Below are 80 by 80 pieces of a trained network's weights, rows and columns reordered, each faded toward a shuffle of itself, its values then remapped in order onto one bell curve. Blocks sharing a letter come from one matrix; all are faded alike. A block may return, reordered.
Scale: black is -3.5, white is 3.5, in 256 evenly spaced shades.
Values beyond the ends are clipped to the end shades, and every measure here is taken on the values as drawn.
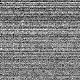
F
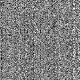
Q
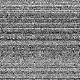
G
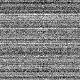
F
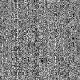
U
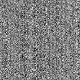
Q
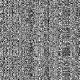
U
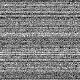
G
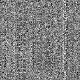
U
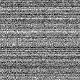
G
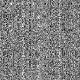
U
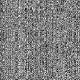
U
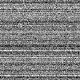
F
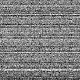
G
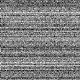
F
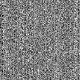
Q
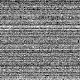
G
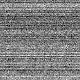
F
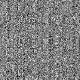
Q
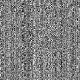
U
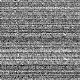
G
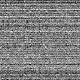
G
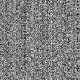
Q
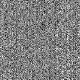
Q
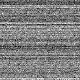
G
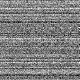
G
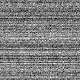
G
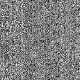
Q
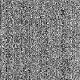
U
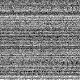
F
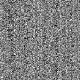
Q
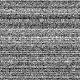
G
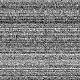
G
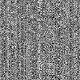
U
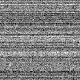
F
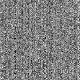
U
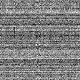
G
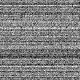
F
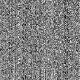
Q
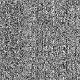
Q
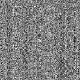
Q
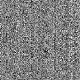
Q
